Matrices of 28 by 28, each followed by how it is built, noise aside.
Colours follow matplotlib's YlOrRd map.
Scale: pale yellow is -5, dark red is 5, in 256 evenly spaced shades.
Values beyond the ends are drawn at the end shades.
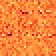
uneven rows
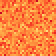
noise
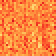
blocks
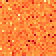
sparse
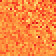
upper triangular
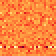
uneven rows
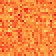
low rank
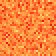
noise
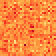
low rank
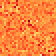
block diagonal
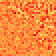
upper triangular
